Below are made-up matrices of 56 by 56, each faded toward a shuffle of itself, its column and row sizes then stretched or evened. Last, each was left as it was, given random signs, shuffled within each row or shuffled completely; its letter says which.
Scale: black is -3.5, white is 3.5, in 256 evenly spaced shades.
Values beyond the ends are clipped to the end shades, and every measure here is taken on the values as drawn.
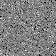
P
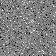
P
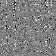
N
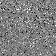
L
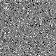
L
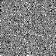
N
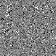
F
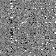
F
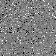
N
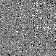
N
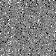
N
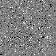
N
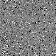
N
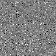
N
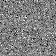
P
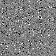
N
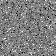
P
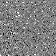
F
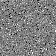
P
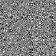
F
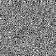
F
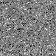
L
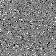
L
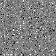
N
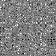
F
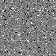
L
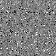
F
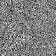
N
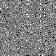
F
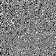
N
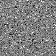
L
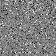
L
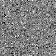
F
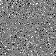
L
